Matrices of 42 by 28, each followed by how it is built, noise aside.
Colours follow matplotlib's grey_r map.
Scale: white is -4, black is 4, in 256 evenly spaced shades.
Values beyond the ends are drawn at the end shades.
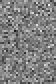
noise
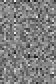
low rank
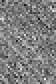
Toeplitz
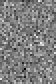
noise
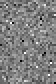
sparse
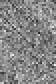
Toeplitz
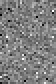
sparse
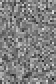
noise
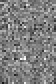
low rank
